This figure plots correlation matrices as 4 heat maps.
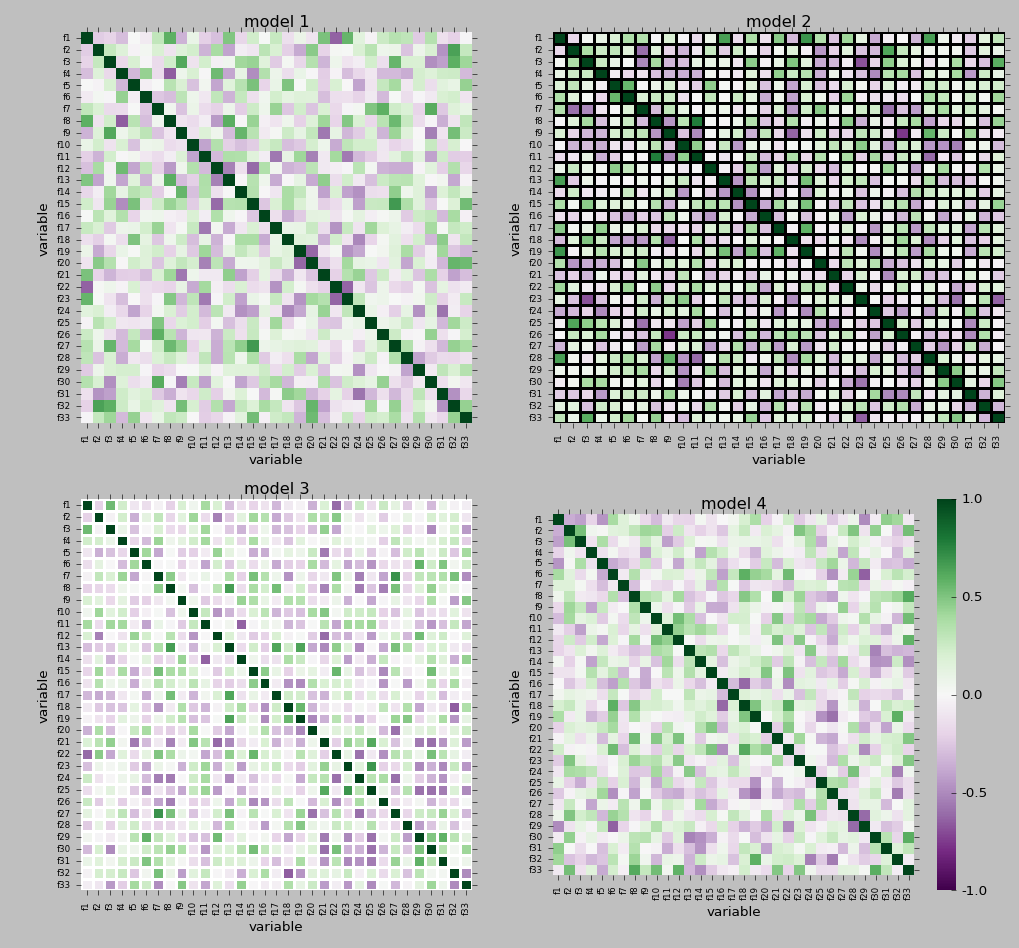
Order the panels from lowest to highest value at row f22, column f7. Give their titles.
model 4, model 1, model 2, model 3
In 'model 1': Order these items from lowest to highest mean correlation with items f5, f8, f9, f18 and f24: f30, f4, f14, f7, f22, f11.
f4, f30, f7, f11, f22, f14
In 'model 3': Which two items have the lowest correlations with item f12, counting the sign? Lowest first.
f21, f2
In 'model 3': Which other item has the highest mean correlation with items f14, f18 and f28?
f19
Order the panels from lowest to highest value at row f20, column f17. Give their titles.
model 3, model 2, model 4, model 1
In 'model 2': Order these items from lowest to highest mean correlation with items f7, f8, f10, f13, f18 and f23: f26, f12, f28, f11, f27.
f28, f12, f27, f26, f11
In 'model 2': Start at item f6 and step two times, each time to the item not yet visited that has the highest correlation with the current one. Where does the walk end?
f12
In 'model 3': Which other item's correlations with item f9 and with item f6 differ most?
f29
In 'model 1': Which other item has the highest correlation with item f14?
f9
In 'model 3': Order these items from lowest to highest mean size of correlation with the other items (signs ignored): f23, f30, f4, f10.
f4, f10, f23, f30
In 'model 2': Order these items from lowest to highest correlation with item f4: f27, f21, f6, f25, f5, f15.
f27, f6, f5, f21, f15, f25
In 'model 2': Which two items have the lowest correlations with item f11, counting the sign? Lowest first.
f28, f9
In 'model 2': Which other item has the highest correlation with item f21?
f10
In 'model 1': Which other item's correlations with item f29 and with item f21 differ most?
f24
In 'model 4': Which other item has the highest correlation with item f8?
f33
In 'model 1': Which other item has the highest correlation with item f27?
f15
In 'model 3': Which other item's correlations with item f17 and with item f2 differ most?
f13
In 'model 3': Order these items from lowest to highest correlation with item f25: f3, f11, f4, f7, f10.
f7, f4, f3, f10, f11
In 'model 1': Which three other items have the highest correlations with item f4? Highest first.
f12, f6, f16
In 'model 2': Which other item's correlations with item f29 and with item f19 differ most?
f13
